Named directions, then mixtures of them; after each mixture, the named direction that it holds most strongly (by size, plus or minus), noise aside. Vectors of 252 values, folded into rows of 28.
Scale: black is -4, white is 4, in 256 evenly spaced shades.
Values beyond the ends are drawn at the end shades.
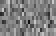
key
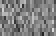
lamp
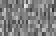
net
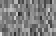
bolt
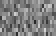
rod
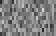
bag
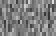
net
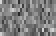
bolt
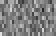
bag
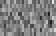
key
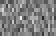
lamp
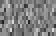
net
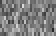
lamp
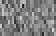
lamp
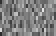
bag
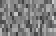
rod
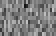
net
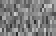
rod
